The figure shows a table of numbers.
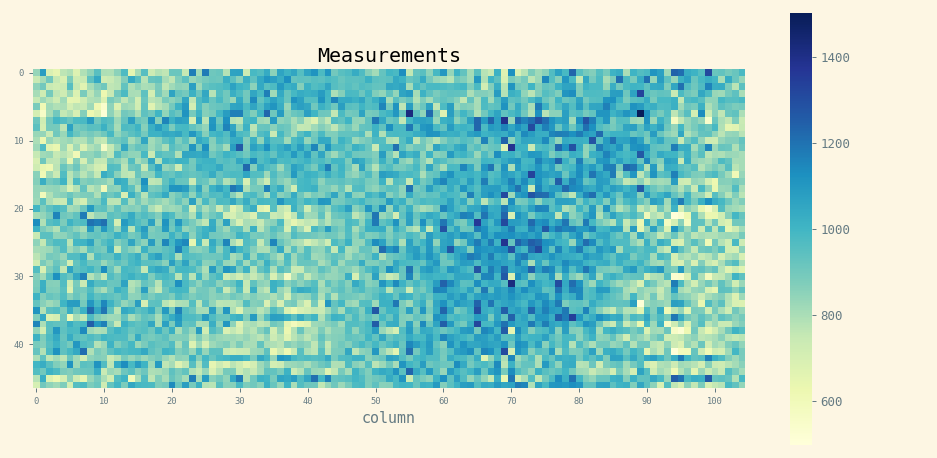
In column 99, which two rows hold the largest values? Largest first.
0, 45
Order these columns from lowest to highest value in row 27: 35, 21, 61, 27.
21, 35, 27, 61
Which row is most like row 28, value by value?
46
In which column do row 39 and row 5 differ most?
10
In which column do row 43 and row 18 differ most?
69
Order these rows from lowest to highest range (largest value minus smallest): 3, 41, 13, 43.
43, 13, 3, 41
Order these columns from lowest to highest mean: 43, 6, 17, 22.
6, 17, 43, 22
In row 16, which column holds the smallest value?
100
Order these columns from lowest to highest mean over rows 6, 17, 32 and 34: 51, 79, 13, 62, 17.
17, 13, 51, 62, 79
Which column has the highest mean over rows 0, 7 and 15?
73
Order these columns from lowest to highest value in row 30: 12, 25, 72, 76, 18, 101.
101, 25, 12, 18, 72, 76
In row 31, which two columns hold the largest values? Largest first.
70, 77
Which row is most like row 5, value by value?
4
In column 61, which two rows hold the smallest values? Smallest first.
1, 0
